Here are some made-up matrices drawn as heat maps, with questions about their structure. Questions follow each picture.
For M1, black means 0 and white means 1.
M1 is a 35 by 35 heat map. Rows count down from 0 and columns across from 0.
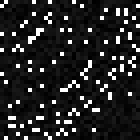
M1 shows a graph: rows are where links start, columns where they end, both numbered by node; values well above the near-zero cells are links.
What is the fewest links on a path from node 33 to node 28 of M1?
2
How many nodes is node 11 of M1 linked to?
2
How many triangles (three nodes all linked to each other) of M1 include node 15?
1
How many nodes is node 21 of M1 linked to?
4
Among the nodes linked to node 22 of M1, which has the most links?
node 7
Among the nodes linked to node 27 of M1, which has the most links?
node 18
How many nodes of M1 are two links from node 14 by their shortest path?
6
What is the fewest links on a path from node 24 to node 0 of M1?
3
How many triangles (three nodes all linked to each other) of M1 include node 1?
0
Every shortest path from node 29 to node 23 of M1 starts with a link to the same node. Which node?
node 9
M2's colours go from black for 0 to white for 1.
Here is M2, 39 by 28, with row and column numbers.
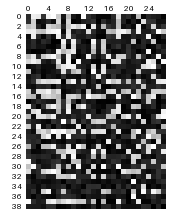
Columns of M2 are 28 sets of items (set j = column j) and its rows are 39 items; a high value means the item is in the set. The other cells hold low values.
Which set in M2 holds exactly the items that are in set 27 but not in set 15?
17
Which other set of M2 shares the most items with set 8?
6
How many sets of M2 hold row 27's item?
9
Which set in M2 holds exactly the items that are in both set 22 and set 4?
5
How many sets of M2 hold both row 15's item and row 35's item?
5
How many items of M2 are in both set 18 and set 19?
2
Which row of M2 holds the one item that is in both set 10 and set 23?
30
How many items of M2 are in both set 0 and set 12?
6
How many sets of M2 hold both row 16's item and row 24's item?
7
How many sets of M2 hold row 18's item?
10
